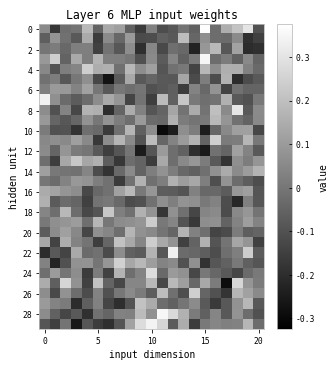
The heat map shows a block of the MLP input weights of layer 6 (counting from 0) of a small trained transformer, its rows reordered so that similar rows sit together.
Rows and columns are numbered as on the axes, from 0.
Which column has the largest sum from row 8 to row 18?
0
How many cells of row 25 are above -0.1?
17
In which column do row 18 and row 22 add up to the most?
12
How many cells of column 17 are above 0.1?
5
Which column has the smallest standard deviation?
20
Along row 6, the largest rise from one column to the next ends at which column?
14
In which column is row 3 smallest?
9
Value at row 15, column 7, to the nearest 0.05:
-0.15
